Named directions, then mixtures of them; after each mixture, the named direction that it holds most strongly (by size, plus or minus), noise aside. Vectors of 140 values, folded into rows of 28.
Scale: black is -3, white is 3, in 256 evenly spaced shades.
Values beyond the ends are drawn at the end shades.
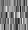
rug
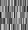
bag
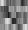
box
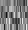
rug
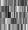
box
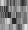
box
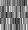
rug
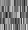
rug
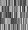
bag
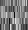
rug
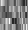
box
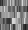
box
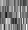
box
